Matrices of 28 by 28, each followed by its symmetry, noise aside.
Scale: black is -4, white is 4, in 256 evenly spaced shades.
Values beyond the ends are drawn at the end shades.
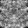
mirrored left to right.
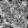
symmetric across the other diagonal.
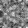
mirrored top to bottom.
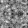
mirrored top to bottom.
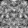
mirrored left to right.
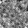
symmetric across the other diagonal.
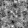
same after a half turn.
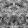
mirrored left to right.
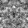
mirrored left to right.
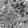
symmetric across the other diagonal.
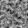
same after a half turn.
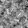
symmetric across the other diagonal.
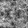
mirrored top to bottom.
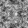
mirrored top to bottom.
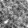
symmetric across the other diagonal.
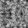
mirrored top to bottom.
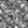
symmetric across the other diagonal.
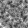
symmetric across the other diagonal.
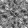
same after a half turn.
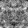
mirrored left to right.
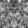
mirrored left to right.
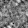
same after a half turn.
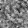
symmetric across the other diagonal.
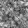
same after a half turn.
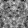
mirrored left to right.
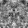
mirrored left to right.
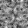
same after a half turn.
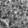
symmetric across the other diagonal.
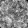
symmetric across the other diagonal.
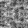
mirrored top to bottom.
